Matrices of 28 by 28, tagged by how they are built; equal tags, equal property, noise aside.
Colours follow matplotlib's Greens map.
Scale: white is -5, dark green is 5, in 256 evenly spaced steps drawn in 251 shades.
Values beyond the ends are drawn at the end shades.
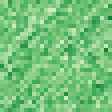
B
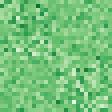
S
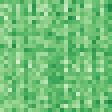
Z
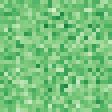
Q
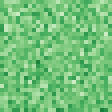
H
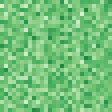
Q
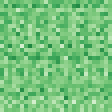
H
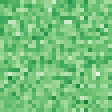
H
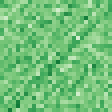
B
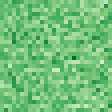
Q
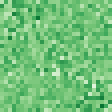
S
